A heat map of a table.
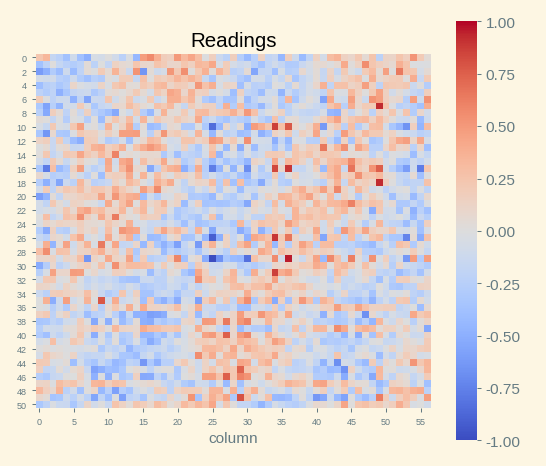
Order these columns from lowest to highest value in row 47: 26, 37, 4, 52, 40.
26, 52, 4, 37, 40
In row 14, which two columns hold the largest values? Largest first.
11, 6
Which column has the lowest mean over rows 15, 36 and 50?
30
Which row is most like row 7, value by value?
18
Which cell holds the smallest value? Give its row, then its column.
29, 25
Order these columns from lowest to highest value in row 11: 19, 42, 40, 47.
42, 19, 47, 40
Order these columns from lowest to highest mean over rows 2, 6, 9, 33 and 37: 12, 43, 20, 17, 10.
17, 12, 43, 10, 20
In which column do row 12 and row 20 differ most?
25
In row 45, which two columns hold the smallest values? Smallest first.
44, 8
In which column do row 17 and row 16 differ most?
36
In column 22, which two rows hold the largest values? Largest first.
49, 0
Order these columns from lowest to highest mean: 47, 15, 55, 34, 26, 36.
55, 26, 15, 47, 36, 34
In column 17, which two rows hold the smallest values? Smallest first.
37, 44
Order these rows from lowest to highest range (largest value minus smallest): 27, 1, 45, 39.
1, 39, 27, 45
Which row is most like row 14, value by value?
23
